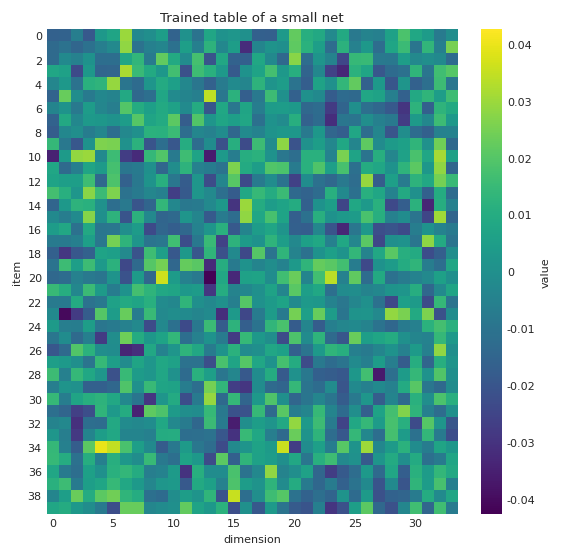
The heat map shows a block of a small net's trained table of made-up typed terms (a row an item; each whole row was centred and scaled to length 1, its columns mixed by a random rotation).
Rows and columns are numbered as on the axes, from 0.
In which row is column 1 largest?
5
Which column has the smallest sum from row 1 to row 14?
23
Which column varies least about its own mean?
17
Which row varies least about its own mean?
8
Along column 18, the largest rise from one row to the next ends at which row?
30
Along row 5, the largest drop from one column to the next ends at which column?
14
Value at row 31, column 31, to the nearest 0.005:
-0.005
